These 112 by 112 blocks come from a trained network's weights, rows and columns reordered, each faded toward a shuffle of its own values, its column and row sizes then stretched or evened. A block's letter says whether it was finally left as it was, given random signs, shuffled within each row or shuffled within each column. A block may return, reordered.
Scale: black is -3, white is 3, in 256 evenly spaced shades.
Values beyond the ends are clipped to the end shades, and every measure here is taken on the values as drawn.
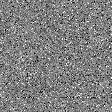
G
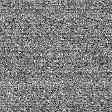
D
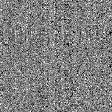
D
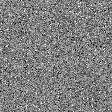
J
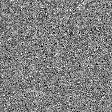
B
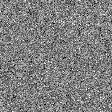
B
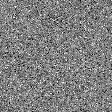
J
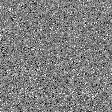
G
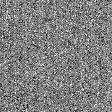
J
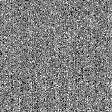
D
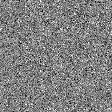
B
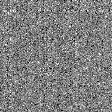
D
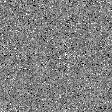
B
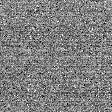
D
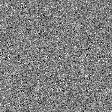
B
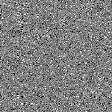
D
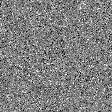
J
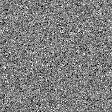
B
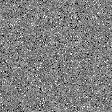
D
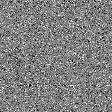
B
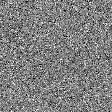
J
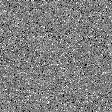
G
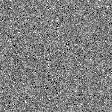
B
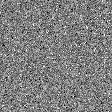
J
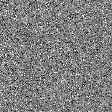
J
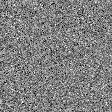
J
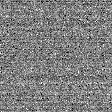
D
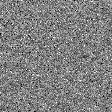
B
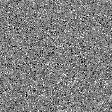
B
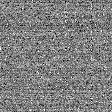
D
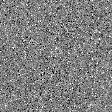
J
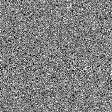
B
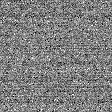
G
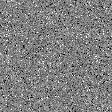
J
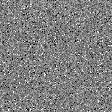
D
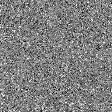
B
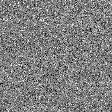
J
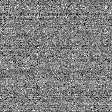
D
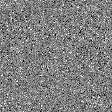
B
